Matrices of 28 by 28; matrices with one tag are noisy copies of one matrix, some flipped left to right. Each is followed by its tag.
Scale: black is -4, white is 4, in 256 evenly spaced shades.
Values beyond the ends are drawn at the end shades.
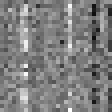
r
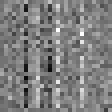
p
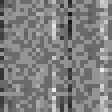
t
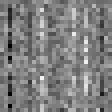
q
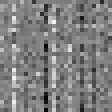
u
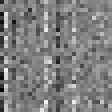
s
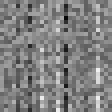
u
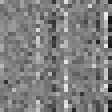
s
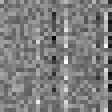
s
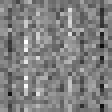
q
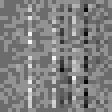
p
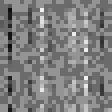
q
